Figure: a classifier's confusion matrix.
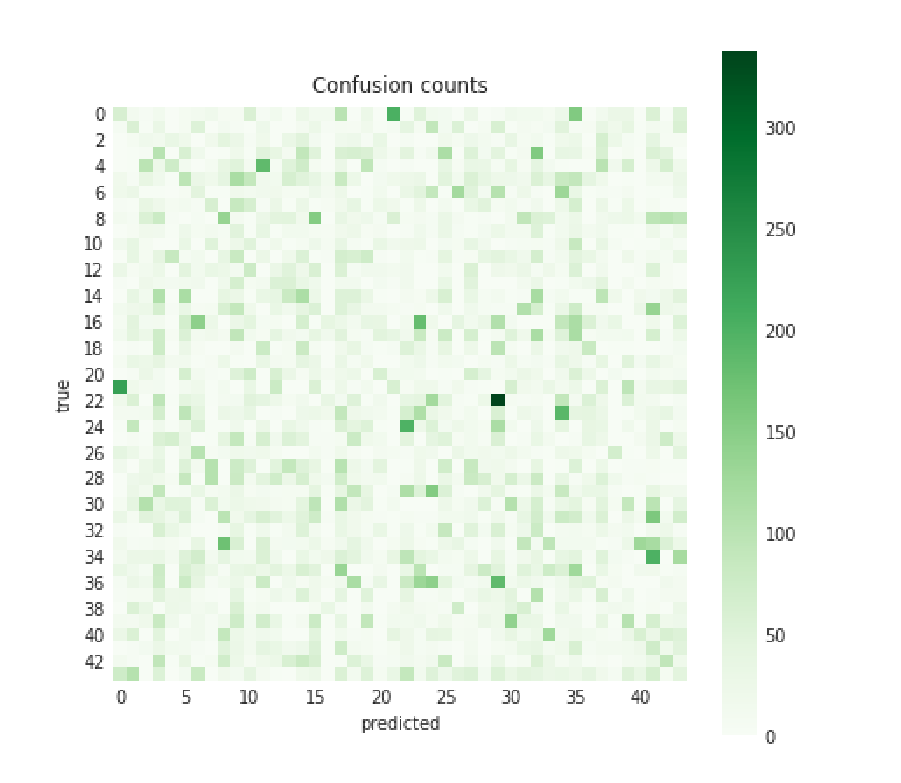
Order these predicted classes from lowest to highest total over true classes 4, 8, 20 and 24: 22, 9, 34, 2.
34, 9, 2, 22
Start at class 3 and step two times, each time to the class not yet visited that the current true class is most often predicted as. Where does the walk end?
25
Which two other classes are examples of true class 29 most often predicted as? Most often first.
24, 22
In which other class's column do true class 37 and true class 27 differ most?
7
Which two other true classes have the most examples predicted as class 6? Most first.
16, 26
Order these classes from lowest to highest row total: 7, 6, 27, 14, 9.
9, 7, 6, 27, 14
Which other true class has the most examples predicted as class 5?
14
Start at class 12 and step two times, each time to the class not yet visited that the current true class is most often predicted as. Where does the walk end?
35
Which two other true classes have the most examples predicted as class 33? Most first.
40, 35
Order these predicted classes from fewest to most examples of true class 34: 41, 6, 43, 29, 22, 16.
16, 29, 6, 22, 43, 41
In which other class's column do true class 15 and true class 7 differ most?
41
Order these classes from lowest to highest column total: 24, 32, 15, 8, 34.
24, 8, 15, 34, 32
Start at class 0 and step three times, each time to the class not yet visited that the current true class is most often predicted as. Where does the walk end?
30
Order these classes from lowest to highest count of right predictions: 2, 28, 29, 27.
2, 29, 28, 27
